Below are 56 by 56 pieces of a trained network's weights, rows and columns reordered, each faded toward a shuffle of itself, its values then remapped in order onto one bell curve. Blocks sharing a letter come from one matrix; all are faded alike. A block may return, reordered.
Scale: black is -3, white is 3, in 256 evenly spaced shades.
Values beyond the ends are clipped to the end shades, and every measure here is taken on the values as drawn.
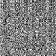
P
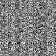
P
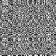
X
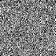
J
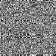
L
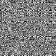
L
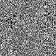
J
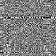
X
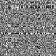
X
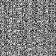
P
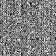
P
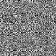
L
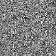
J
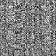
P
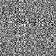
J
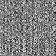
P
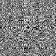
L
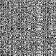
P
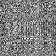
P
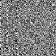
J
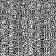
P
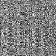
P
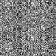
P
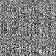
P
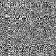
L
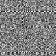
X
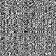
P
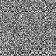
X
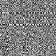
X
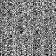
P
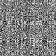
P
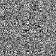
J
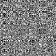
L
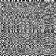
X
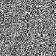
J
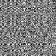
X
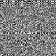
X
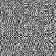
X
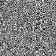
J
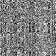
P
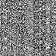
P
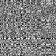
X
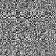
X
